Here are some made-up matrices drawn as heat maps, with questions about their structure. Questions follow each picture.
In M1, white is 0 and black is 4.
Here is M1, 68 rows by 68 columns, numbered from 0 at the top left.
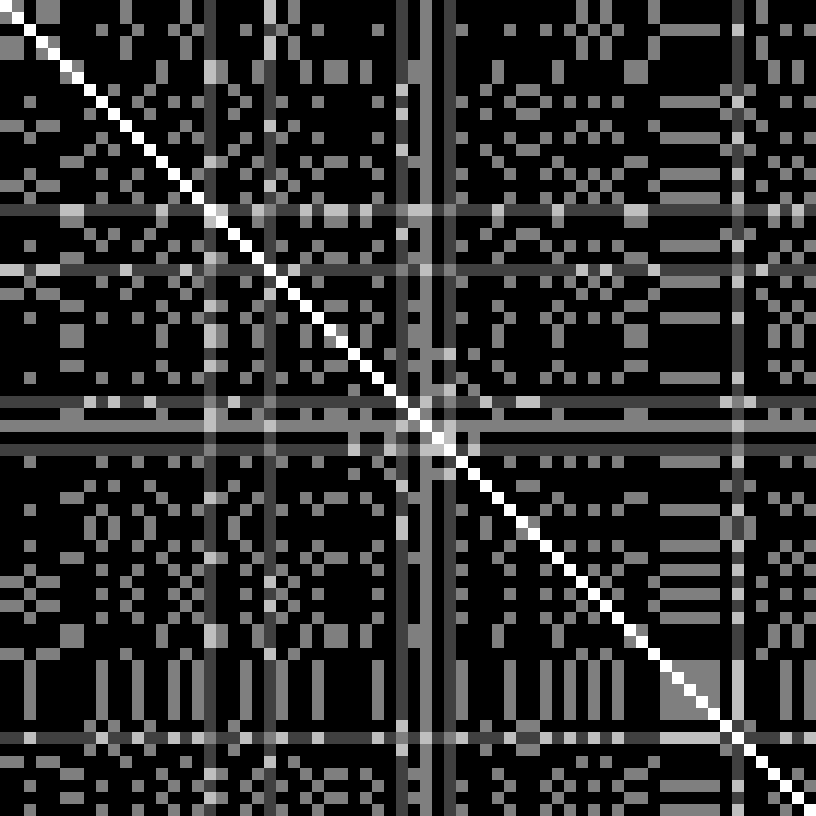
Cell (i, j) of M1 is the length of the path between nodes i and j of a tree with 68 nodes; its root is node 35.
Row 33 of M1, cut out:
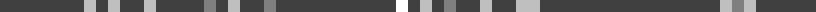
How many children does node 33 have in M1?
9
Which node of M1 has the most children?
61
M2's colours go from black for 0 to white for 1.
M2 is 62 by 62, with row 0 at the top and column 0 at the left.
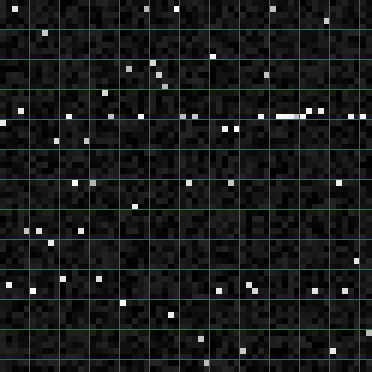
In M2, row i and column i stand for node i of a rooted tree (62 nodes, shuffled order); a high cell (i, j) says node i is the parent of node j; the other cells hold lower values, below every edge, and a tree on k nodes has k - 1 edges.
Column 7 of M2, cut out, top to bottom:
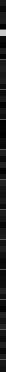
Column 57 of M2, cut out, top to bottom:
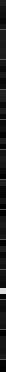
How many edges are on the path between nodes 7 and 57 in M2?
3
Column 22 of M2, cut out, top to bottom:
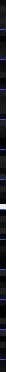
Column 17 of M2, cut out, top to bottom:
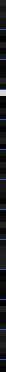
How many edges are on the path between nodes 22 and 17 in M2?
6
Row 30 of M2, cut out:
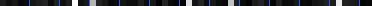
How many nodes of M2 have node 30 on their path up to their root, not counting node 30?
12
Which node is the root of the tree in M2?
19
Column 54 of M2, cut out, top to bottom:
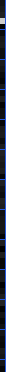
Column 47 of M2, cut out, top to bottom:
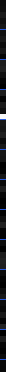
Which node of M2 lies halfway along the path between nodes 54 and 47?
18
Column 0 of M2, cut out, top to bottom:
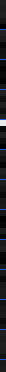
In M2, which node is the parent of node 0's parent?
50
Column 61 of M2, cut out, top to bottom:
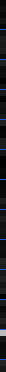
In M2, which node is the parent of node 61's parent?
58
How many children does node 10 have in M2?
1
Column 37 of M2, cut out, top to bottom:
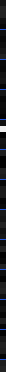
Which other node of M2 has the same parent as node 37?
39
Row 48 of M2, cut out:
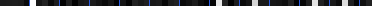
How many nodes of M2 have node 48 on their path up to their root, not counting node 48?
7
